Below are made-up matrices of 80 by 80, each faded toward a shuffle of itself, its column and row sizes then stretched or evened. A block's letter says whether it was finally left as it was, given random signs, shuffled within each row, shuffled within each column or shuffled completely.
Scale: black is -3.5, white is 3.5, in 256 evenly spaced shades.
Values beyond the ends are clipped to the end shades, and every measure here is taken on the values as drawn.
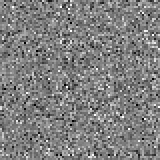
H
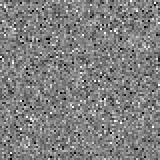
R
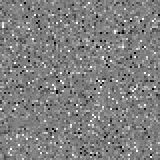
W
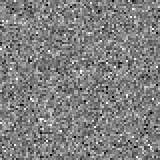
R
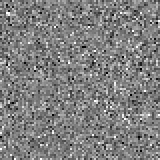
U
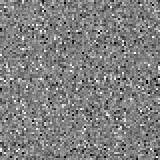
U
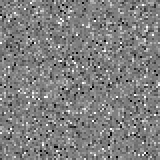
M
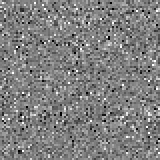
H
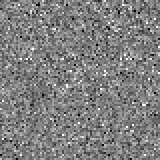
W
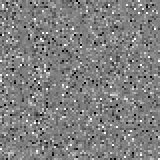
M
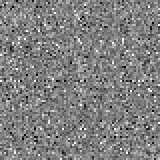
U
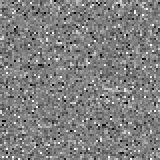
W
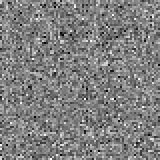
H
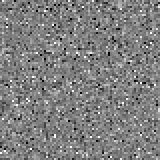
W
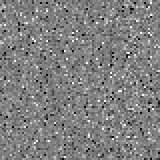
M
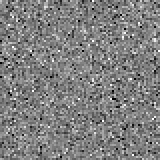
M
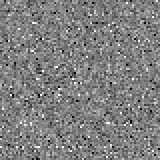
W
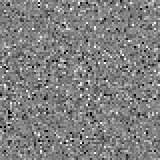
U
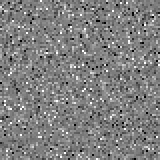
R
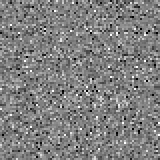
H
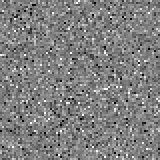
R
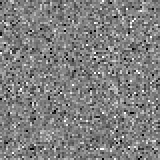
U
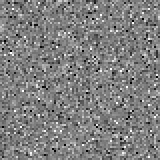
M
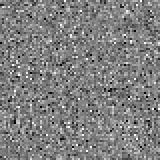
H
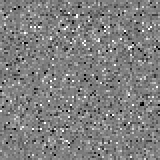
W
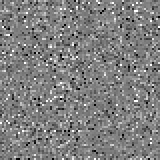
H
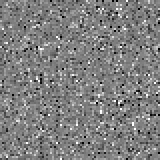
U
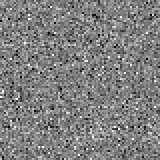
W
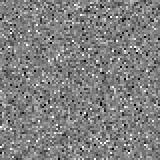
R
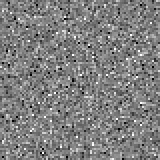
R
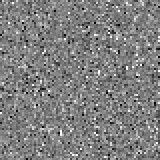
M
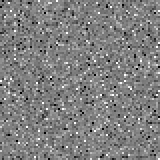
R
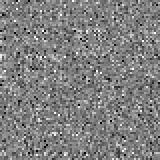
H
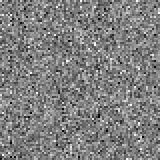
M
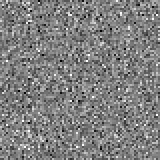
H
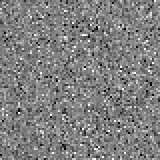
M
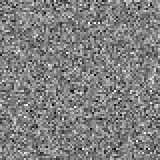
W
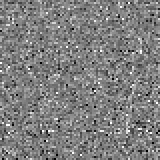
U
